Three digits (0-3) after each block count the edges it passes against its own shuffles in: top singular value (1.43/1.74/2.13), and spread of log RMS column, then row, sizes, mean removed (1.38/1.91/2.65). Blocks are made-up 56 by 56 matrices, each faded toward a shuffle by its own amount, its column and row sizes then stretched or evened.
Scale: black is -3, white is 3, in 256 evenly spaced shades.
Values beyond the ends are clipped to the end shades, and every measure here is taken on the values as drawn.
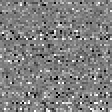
1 0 3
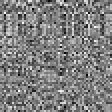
3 2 2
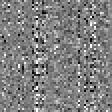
2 3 0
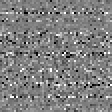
1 0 3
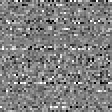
1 0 3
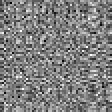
3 0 1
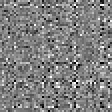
3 2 2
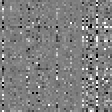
3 3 1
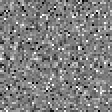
1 0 1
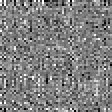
3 2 2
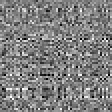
3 0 3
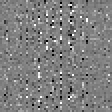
1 3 0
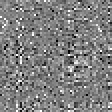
3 2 1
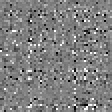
2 2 2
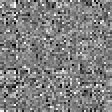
2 1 2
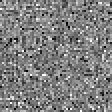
1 0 1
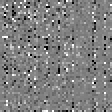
0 3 2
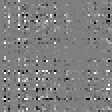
1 3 3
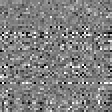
3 1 3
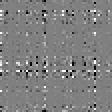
3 3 3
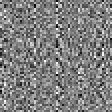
3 3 0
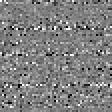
0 0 3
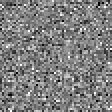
2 0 1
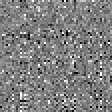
2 2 2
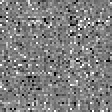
1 1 2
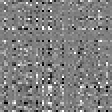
3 3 3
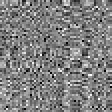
3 0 1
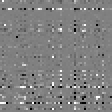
3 2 3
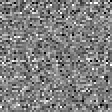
2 0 2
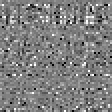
2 0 3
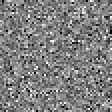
0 0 0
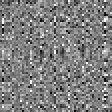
3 3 0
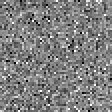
0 0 0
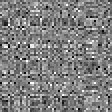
3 0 2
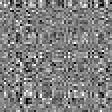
3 2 2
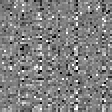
3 2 0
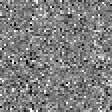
0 1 1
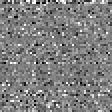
1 0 3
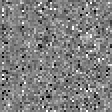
0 2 0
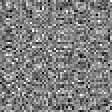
3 0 0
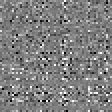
1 2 3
